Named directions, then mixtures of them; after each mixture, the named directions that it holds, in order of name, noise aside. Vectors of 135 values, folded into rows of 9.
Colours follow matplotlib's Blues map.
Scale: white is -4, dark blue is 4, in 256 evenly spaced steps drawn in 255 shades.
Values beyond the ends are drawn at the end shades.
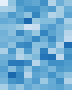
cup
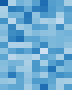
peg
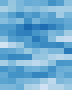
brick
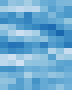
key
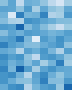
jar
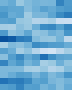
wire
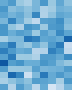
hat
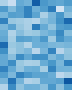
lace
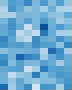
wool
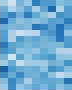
key, lace.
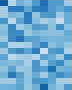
peg.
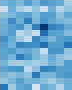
brick, key, wool.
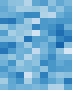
hat, key, lace.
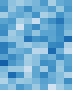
hat, lace.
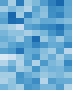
jar, key.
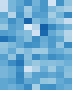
cup, wire, wool.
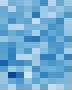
cup, hat.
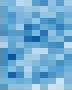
brick, hat.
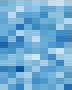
jar, key.
